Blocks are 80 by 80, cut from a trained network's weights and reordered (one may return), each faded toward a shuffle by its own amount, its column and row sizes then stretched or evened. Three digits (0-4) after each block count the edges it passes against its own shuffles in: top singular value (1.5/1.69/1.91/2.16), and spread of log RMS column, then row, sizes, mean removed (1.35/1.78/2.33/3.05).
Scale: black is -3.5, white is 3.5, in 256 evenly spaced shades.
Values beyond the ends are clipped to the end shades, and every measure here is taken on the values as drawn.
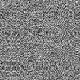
3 0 0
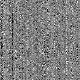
1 3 0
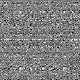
2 0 3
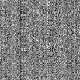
3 1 1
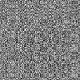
4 2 0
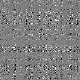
0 3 4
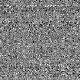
0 0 2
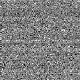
1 1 1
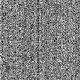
2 1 0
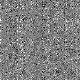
1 3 2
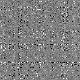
1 3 3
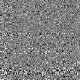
3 1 4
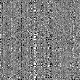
3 3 2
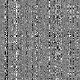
3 4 2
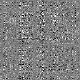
0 4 3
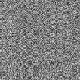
4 1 0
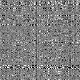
2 1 4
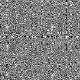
3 3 3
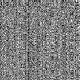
2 1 0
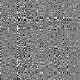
4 4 3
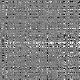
4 4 4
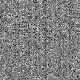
0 0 0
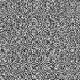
4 1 2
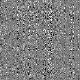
0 4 2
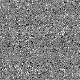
0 2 1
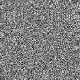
2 1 0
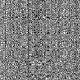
3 0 3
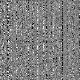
2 4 0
